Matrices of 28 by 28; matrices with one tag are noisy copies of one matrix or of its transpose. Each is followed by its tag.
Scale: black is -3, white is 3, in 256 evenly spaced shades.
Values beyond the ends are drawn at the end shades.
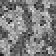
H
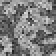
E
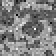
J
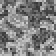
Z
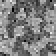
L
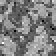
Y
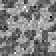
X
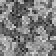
Y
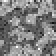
L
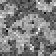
E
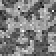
X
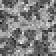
X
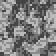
L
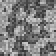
L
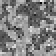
Z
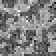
X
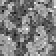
Y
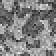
J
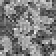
E
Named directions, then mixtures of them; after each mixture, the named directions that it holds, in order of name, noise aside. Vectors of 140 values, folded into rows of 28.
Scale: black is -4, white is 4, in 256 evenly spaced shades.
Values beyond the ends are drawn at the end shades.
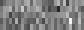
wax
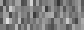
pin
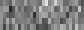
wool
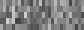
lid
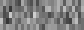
pin, wax.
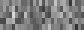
lid.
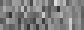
lid, wax, wool.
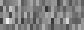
lid, pin.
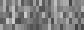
lid.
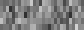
lid, wool.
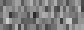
pin, wax, wool.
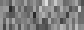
wool.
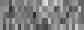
wool.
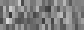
lid, pin, wax.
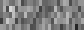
lid, pin, wool.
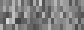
lid.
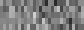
wax, wool.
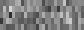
lid, pin, wax.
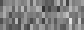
wax.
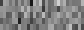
lid, pin, wax.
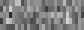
lid, pin, wax.
